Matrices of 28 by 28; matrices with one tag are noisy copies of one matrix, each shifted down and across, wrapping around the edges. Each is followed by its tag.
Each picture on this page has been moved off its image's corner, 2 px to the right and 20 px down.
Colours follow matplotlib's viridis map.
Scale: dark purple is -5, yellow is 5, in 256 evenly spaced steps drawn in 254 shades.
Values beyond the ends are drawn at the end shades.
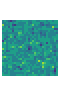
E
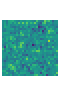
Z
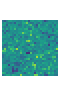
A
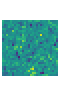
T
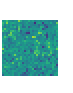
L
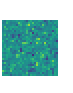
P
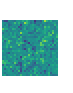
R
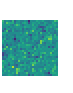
E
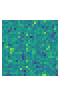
E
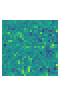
Z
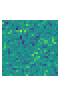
T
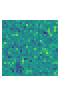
Z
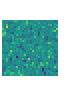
T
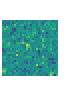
E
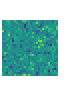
T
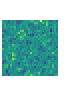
T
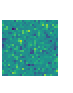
A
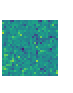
R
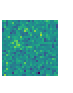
T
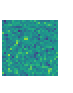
E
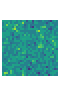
L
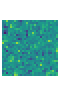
P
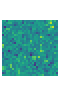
T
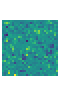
A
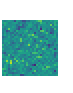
A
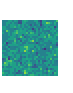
P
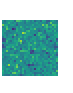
A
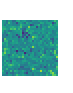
Z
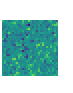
L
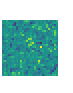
T
